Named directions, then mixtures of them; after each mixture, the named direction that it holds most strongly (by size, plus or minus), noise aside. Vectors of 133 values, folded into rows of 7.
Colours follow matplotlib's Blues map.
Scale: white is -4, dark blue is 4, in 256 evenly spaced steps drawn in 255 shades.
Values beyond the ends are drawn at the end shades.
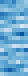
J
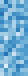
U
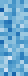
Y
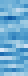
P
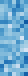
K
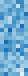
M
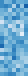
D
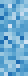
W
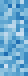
U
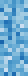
Y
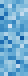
W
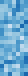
K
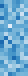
W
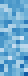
K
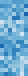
D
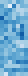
W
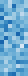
W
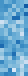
D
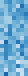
M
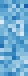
D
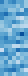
J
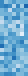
D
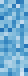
M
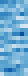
J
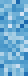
K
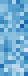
K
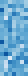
Y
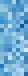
K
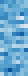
J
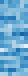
P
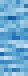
P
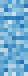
Y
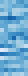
P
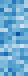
Y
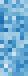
U
